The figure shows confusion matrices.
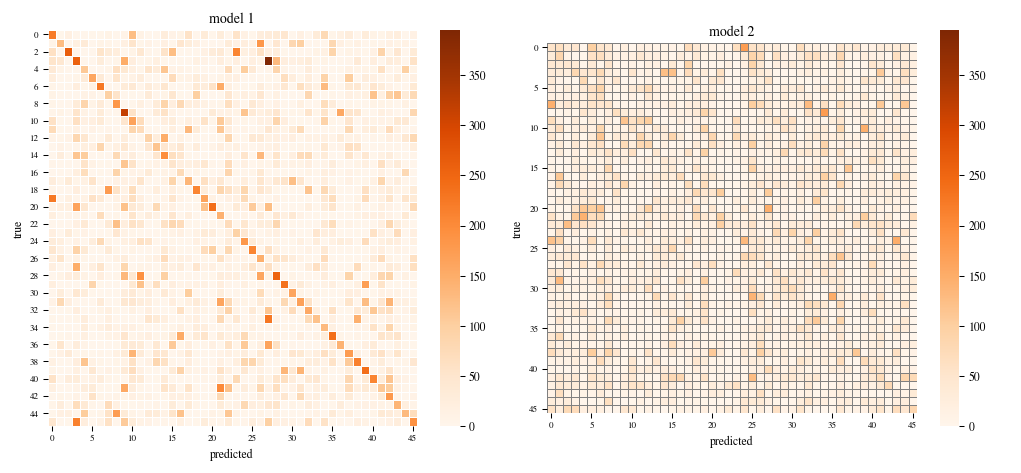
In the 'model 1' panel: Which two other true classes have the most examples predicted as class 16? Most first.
35, 44
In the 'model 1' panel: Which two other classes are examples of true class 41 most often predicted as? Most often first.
21, 9
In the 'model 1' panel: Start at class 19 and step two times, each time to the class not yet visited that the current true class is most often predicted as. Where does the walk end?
10
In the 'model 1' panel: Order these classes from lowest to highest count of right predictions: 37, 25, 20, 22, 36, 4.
22, 4, 36, 37, 25, 20
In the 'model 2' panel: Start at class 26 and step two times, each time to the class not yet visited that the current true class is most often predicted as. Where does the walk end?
1
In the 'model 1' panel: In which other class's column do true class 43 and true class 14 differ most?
26
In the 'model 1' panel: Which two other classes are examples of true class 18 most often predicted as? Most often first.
7, 32
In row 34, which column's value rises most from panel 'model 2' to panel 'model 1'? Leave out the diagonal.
42
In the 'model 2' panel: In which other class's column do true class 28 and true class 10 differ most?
39
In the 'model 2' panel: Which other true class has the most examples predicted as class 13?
31
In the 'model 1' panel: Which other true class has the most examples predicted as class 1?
31
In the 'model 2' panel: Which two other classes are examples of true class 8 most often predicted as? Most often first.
34, 19
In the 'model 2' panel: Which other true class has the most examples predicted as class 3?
21
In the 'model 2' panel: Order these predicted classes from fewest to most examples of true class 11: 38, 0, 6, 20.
38, 0, 20, 6
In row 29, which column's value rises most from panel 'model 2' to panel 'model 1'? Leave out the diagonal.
39
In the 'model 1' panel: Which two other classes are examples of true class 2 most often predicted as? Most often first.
23, 15
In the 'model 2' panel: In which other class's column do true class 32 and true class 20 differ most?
27
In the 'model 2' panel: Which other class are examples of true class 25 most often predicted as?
15
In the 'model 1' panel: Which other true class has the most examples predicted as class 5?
29
